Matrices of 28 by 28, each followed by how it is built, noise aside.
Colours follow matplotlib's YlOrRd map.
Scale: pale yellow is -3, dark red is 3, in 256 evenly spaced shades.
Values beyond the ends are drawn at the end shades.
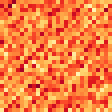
Hankel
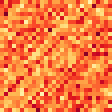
Hankel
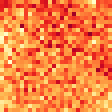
smooth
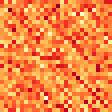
Toeplitz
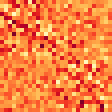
block diagonal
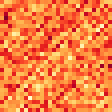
Hankel
